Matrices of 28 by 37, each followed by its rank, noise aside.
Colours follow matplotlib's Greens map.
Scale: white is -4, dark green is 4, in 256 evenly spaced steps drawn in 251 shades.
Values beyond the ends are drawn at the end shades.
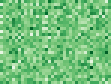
six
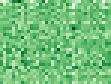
six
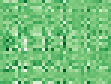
three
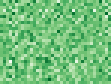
eight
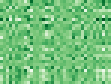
three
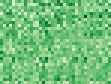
six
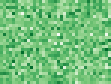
eight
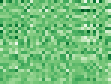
three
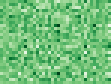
four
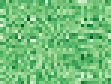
six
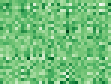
four
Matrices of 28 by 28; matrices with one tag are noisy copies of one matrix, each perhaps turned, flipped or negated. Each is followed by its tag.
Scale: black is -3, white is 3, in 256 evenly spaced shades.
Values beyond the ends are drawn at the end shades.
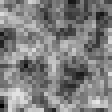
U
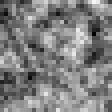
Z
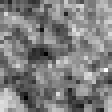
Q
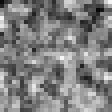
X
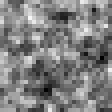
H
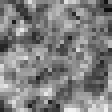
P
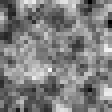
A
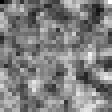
X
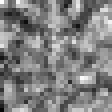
X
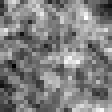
Q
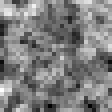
A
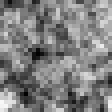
Q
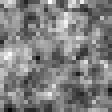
H
